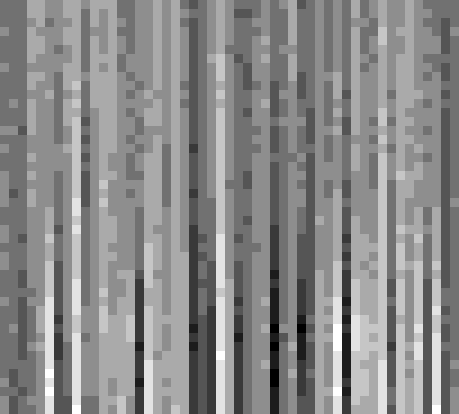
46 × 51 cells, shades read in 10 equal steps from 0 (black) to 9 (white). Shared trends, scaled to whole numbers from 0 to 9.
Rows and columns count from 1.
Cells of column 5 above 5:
10
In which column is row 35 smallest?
31
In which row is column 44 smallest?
39
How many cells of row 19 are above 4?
33
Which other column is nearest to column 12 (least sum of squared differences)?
20
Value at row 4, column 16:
5
